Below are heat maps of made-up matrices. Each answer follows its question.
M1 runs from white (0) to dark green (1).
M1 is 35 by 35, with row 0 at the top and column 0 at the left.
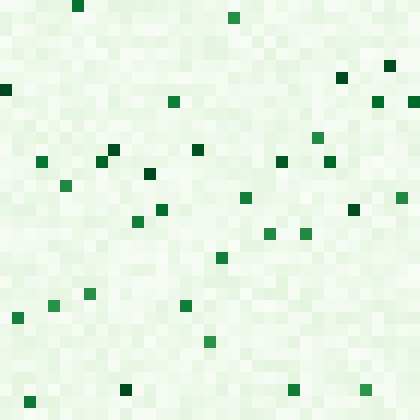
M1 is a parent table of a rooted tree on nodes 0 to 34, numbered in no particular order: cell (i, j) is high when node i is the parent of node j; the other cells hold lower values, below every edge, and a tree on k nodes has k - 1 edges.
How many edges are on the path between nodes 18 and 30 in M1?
9
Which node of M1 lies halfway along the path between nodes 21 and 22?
26
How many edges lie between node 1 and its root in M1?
4
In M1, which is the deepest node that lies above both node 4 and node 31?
25
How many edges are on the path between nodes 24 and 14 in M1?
8
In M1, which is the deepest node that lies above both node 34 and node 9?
8
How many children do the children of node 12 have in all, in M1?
2
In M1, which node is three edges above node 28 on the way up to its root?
7
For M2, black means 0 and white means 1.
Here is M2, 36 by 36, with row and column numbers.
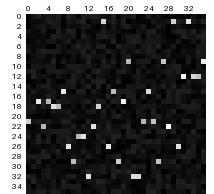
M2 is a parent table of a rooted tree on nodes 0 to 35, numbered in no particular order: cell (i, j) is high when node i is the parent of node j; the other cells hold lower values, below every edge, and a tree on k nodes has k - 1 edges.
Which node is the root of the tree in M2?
1
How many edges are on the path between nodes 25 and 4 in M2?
6
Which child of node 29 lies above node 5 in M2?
18
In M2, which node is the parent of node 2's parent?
15
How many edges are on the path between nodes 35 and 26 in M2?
3
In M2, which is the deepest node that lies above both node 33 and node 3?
32
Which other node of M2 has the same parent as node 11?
10
